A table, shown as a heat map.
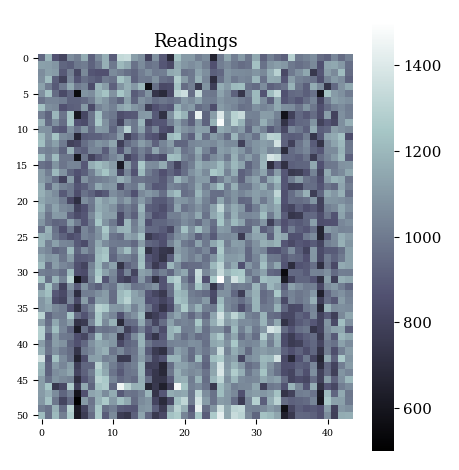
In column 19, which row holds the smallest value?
15
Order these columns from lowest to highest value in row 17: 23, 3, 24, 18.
3, 24, 18, 23
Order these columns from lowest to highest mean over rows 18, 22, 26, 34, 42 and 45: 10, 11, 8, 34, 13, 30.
34, 11, 13, 10, 30, 8
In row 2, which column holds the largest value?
33
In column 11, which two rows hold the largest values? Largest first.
46, 0
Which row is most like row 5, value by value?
48
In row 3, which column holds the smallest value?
24
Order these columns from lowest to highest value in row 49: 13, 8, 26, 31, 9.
13, 9, 31, 26, 8
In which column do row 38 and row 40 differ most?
32
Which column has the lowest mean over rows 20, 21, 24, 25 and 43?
39
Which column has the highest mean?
25
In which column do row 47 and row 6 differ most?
5
